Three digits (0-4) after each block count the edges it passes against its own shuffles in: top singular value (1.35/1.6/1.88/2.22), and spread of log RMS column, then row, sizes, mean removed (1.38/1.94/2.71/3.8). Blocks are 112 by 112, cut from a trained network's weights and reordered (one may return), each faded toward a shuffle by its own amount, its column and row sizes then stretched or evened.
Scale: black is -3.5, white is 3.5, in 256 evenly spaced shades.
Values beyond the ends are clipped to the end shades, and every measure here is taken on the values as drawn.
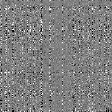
2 4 3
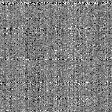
3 1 3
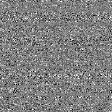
0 1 4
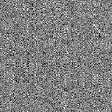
3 3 1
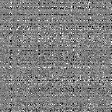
3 3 3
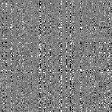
3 4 3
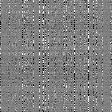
4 4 1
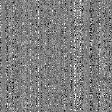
2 4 1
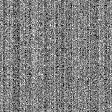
4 1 1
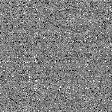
0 1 2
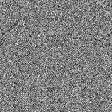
2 0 0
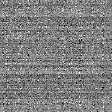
4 3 1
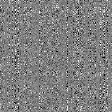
0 4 2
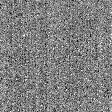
1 0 0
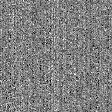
2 2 0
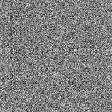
3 1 1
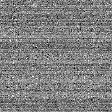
4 2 0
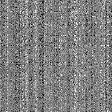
4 3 2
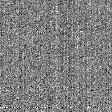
2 0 2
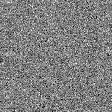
0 0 0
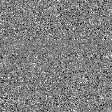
0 0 3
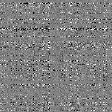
1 3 4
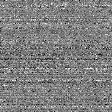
3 0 3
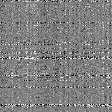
3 1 4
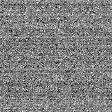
2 1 1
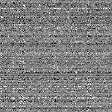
4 2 3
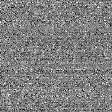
1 0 2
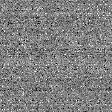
1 1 2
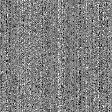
3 3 0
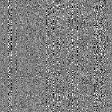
3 4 1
